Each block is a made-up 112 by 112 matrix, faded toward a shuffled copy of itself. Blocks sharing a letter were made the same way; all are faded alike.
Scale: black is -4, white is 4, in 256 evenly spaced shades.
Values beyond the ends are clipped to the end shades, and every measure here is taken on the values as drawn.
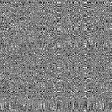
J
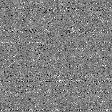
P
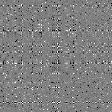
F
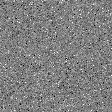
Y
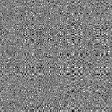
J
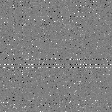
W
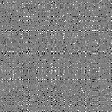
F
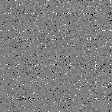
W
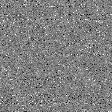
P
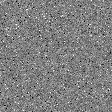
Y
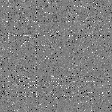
W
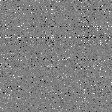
W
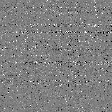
W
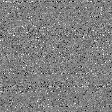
P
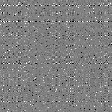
F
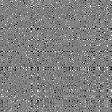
F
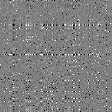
F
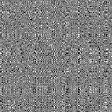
J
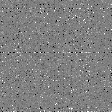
W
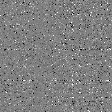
W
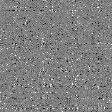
W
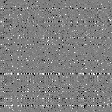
F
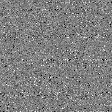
P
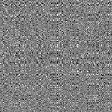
J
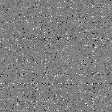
W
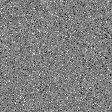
Y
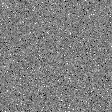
Y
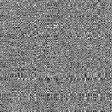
J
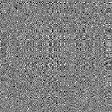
J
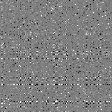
F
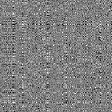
J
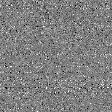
P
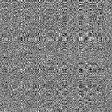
J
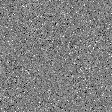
Y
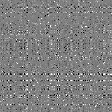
F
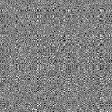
J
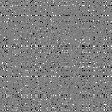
F
